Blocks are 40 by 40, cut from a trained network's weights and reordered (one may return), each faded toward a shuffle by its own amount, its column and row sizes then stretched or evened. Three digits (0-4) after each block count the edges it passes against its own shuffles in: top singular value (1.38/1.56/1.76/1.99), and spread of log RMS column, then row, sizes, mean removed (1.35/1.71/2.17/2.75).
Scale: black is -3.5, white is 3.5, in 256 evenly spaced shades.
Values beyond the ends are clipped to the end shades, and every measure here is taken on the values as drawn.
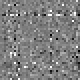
1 2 2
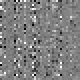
2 4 1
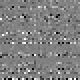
2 0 4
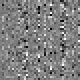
1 4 0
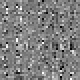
2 3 0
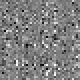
3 3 1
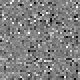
0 1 2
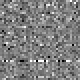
3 0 2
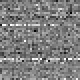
2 0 3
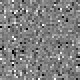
0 2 0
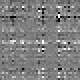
3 3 3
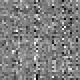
0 4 0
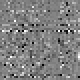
2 2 3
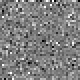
1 0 1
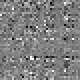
0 3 3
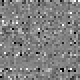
0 1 3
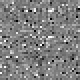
1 1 1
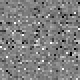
0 1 2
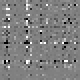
2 3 4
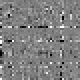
3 3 3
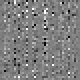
0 4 1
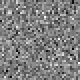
1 0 0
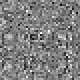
3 2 0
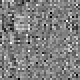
3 2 1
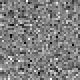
2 1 0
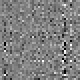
3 3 1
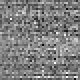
3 2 0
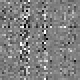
0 4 2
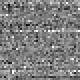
1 0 2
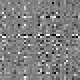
4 3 3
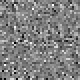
1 0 1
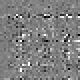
3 3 3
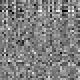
4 1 2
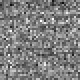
0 0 1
